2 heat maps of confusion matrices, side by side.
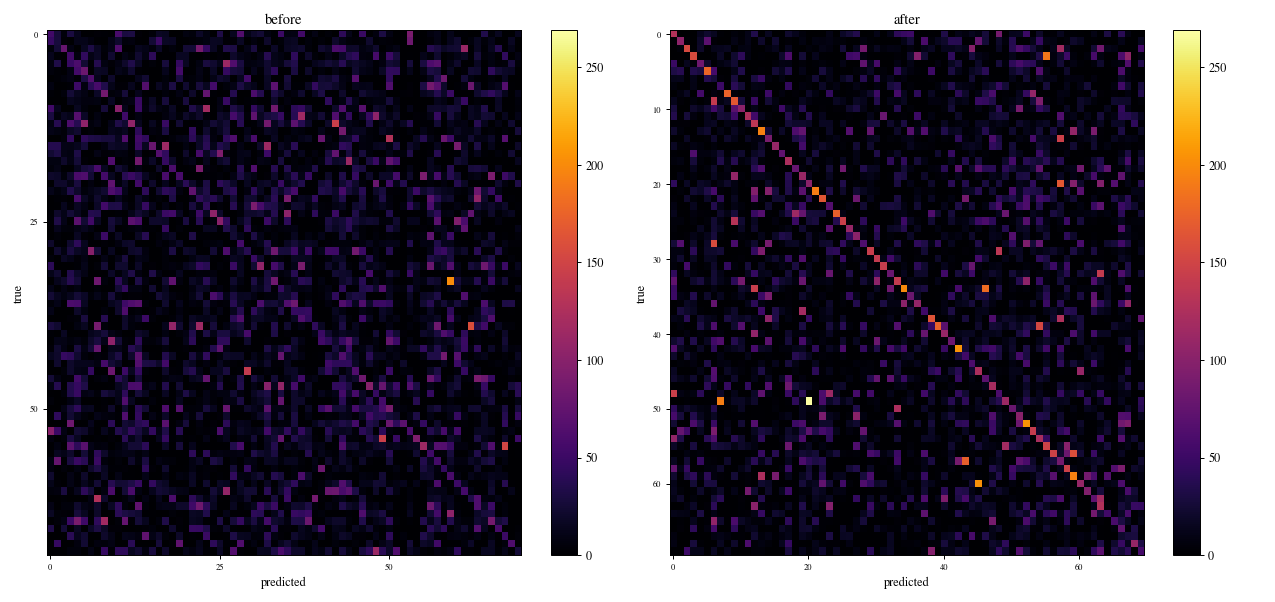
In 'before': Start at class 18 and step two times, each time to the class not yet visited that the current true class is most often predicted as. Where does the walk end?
63
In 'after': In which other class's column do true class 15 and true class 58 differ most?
66
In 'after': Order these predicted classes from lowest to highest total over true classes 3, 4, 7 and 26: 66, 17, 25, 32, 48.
25, 32, 48, 17, 66
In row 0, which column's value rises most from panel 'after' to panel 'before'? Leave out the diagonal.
53
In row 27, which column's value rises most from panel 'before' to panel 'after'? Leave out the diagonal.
50
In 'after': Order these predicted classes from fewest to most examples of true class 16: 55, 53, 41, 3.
53, 55, 41, 3
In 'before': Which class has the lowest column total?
52
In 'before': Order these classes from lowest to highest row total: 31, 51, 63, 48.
51, 48, 63, 31
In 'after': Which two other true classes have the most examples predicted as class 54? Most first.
39, 9
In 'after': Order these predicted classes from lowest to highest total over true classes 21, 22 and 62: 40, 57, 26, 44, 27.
26, 44, 57, 40, 27
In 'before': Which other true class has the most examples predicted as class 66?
22
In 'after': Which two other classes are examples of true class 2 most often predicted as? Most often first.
57, 44
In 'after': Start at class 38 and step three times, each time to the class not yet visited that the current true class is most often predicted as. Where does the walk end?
51
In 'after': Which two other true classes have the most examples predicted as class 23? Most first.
48, 63
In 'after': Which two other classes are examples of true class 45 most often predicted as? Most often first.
60, 6
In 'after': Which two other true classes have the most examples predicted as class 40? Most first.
62, 39
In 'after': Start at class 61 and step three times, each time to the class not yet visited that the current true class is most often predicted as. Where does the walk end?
44
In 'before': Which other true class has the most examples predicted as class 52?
20
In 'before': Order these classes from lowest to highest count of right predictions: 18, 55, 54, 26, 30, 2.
26, 30, 18, 2, 54, 55
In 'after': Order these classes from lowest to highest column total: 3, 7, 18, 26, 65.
65, 26, 18, 7, 3
